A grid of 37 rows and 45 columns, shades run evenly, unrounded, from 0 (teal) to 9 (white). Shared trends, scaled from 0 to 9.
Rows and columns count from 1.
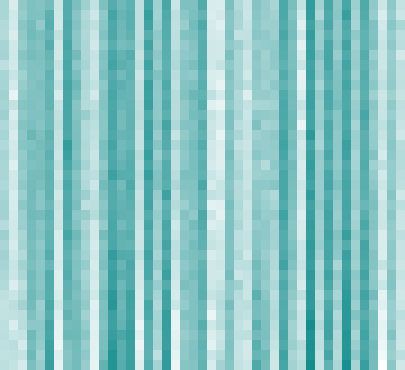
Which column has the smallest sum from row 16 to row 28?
35
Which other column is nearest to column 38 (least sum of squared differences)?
18
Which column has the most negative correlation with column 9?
16
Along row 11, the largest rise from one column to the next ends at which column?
24
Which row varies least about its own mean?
12
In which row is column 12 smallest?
37
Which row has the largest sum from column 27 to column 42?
17
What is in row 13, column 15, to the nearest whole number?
3
